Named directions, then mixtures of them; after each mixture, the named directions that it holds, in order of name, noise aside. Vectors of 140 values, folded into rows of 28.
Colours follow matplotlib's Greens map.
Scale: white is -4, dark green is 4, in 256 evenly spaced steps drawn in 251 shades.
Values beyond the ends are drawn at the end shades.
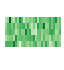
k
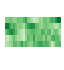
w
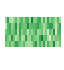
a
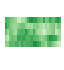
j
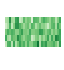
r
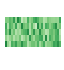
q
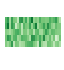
q, r.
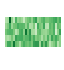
j, k, r.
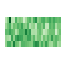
j, k, r.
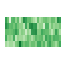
k, w.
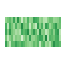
q.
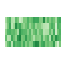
a, j, r.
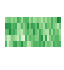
a, q, w.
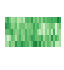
a, j, w.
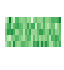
k, r, w.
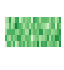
r.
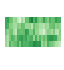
j.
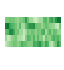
w.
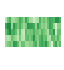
a, k, w.
